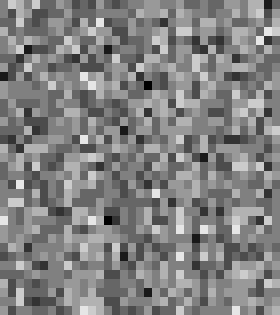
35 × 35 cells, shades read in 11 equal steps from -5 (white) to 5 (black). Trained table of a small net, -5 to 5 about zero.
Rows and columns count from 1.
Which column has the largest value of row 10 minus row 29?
19
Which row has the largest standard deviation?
25
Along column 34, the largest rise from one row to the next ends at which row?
5
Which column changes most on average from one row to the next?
34
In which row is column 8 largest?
24
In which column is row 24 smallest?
23
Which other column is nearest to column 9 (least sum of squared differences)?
3
